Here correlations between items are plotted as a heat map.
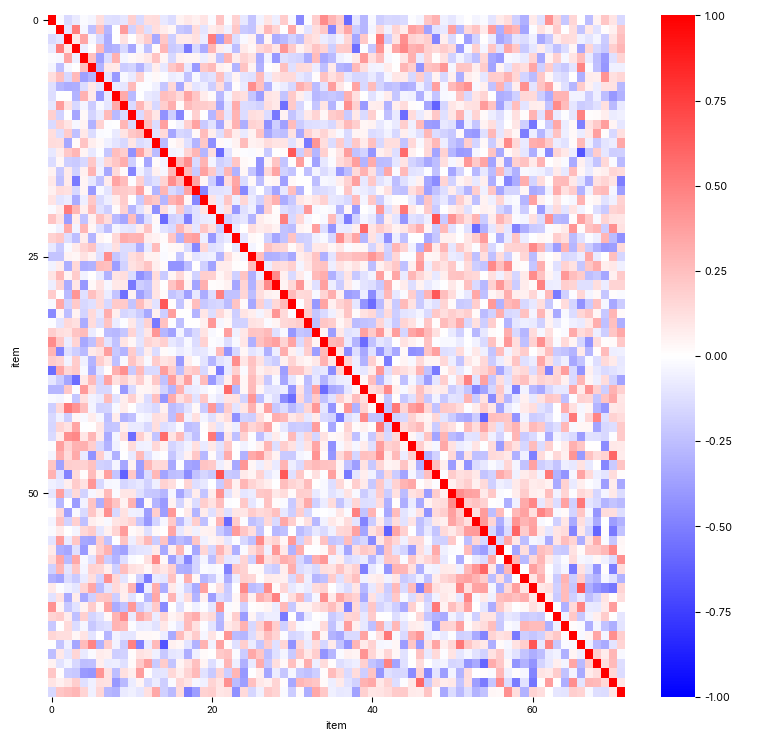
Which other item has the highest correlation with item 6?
69
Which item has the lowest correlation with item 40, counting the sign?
30
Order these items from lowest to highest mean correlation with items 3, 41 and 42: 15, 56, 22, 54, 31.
15, 54, 56, 31, 22
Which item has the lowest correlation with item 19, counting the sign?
18
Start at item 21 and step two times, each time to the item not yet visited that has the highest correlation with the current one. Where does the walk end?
29
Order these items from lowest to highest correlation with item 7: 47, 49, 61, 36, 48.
47, 49, 36, 61, 48
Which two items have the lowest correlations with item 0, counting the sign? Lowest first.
37, 31
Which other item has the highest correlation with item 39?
22
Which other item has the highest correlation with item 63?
9
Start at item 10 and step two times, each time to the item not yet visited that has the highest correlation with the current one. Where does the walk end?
60
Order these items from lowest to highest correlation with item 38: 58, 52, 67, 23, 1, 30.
1, 30, 67, 58, 23, 52
